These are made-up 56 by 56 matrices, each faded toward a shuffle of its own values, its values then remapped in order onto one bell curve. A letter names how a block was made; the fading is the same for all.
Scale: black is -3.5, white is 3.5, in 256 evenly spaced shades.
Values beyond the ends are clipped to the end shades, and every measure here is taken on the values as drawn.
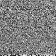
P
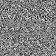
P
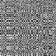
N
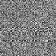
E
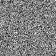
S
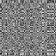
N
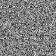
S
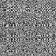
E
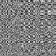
N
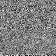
P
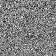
S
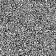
S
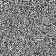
S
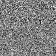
S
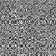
E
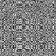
N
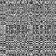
N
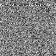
P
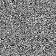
S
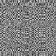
N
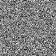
S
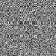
E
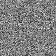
S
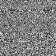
P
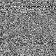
P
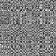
N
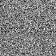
P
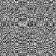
N
